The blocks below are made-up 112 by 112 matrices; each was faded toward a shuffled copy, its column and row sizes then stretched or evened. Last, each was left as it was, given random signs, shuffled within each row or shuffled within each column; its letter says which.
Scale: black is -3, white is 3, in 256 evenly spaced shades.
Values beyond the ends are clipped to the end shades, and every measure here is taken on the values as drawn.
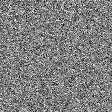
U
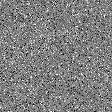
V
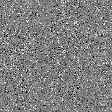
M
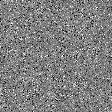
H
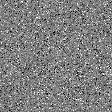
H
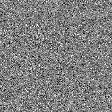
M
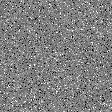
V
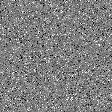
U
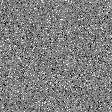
U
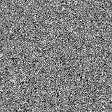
H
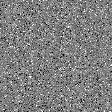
V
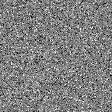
U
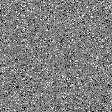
M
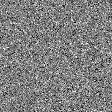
U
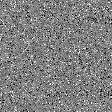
H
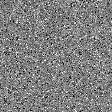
H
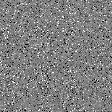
M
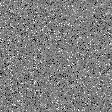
V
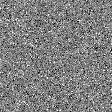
U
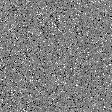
V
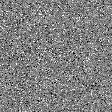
H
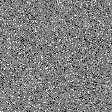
H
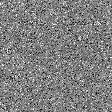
U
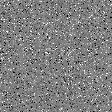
H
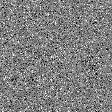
H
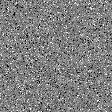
V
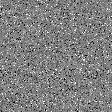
U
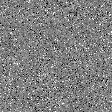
H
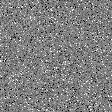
U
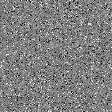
M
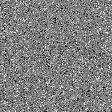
V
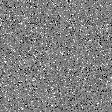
H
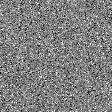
H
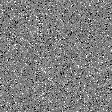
V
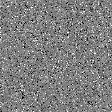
H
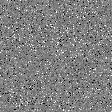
U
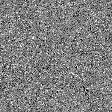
U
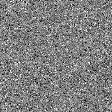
H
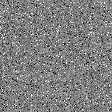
H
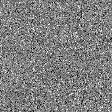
H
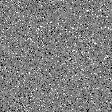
V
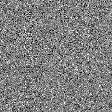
M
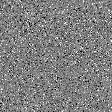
U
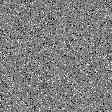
V
